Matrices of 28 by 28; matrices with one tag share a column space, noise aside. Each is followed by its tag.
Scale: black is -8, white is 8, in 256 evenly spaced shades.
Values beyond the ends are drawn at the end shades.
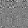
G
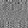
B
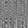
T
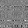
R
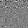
G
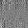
B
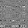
R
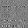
R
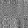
T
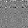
G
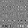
R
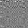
G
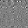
G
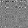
G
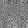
T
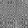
T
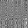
T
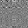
G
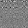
G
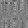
B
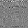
G
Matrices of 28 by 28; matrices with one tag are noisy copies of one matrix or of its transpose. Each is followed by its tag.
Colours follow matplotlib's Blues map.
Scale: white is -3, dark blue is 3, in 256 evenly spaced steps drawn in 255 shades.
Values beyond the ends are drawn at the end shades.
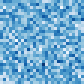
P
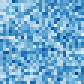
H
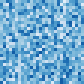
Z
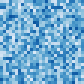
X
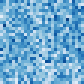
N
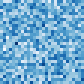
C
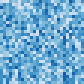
X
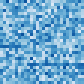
X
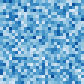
P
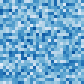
Z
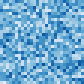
Z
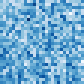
H
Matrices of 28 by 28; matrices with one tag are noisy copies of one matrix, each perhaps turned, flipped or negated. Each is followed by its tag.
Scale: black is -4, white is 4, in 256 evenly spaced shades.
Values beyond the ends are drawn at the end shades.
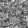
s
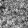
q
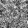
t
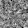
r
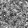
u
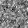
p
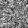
r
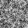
p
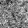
q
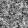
p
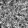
r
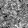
q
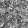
t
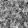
t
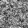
s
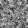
r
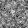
u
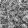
t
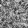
r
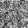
t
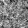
t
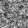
s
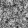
s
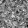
u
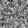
r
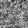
s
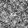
u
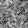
q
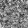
p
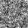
p
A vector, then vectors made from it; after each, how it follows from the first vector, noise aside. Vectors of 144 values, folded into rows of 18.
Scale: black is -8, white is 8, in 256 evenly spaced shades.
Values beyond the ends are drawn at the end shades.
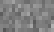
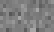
wrapped around, partly zeroed.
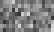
scaled up.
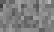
reversed, negated.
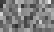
reversed, negated, scaled up.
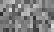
scaled up.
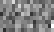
scaled up.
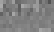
reversed, partly zeroed.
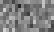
negated, scaled up.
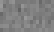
reversed, shrunk.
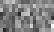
scaled up.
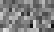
negated, scaled up.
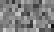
negated, scaled up.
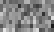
negated, scaled up.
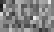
reversed, negated, scaled up.
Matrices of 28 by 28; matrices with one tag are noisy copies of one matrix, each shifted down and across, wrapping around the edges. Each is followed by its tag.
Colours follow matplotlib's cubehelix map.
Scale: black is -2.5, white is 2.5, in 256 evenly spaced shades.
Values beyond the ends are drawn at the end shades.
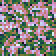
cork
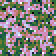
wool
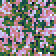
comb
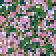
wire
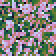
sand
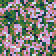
sand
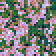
comb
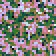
cork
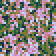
comb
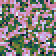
sand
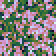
comb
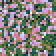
sand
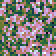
comb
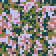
comb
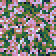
wool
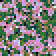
cork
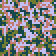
cork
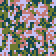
comb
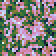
comb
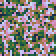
wool
